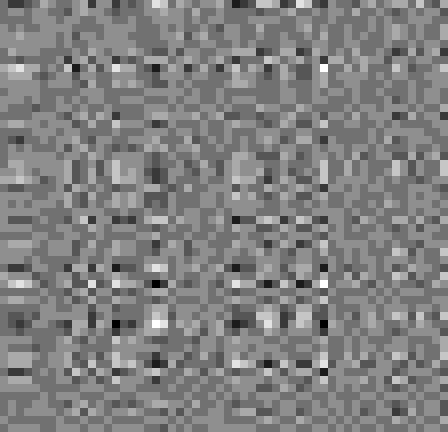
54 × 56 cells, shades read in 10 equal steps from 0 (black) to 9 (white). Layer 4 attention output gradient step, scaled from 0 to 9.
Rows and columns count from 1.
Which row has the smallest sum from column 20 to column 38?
36
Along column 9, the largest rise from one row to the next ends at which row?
9
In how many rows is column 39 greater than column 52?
19
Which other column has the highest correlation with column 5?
22
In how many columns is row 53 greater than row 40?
18
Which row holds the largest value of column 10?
47
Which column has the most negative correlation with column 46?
52
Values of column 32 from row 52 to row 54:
6 4 5
